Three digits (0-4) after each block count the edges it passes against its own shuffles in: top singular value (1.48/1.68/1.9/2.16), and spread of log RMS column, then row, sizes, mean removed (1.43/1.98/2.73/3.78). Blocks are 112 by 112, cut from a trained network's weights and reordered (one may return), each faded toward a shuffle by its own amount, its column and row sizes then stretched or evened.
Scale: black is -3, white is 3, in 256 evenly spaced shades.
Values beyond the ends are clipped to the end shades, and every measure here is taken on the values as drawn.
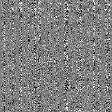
0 4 2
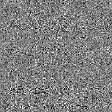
2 2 3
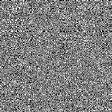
4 2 2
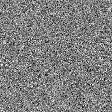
1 0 1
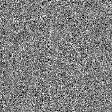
0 2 1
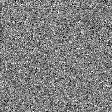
0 0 1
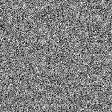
3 0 0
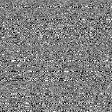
3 0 4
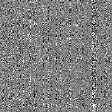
1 4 2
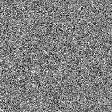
2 0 1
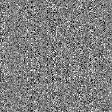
0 3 1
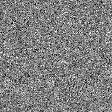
1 0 1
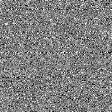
1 0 3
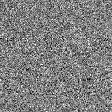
2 0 1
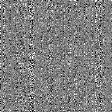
0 4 2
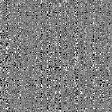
1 4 3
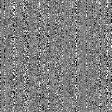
1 4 0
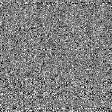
1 1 3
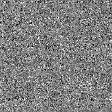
0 1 2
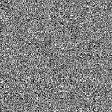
4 1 2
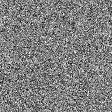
0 0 0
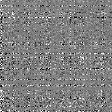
2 3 4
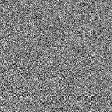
4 1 1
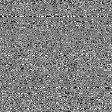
1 0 4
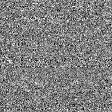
1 0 2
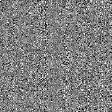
1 3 1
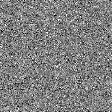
0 1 2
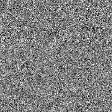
0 1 1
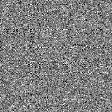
3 1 2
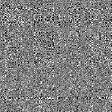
4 3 3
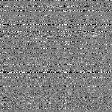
4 1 4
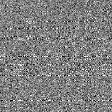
4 1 3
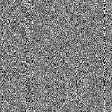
4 3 0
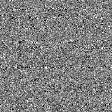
2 1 2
